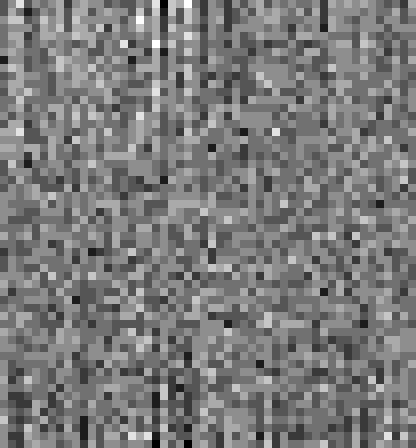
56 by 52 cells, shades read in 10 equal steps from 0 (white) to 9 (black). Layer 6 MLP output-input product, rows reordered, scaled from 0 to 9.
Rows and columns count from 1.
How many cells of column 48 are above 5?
18
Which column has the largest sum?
41
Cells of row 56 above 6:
7
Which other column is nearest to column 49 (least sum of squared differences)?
34
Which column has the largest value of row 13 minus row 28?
29
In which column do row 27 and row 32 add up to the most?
13
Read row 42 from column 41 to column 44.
3 5 5 5
